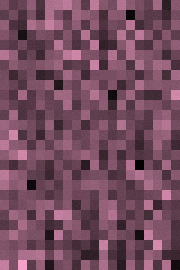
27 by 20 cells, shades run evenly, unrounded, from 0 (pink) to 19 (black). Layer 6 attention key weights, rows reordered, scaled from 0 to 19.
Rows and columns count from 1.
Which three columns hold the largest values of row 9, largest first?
7, 14, 3
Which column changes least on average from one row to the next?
12
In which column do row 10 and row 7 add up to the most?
13
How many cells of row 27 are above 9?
12
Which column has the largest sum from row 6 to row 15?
5
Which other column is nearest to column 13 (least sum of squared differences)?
9
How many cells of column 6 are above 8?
21
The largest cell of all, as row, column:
17, 16
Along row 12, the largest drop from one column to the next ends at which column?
2
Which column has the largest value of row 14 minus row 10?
20
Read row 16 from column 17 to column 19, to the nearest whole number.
12 9 11
